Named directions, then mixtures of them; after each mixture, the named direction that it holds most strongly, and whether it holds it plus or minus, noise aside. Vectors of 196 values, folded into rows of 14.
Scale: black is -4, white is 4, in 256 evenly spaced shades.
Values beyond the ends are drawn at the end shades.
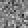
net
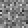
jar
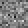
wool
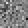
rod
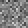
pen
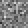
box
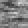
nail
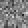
net, plus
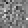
rod, minus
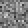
wool, plus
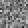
jar, minus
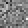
rod, minus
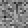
box, minus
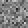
pen, minus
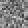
net, plus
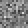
box, plus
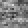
nail, minus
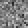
net, plus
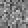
rod, minus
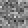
wool, minus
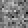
net, minus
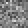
rod, plus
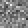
rod, plus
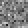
wool, minus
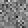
pen, minus
